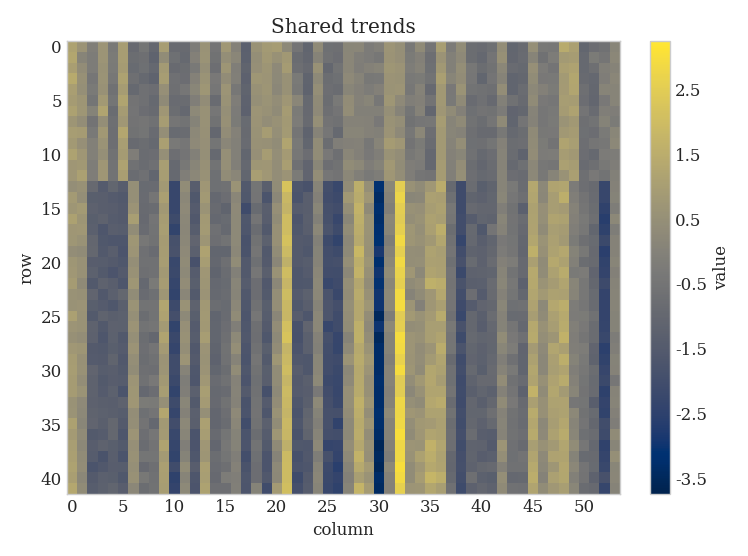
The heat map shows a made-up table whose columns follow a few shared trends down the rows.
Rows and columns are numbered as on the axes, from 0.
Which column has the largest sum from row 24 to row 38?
32
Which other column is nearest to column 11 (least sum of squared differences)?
46
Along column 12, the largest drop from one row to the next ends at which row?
13
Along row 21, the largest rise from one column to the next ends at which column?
31
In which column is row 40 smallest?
30
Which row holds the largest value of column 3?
6
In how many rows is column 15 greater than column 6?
13
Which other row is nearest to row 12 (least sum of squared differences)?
11
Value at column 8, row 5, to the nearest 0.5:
-1
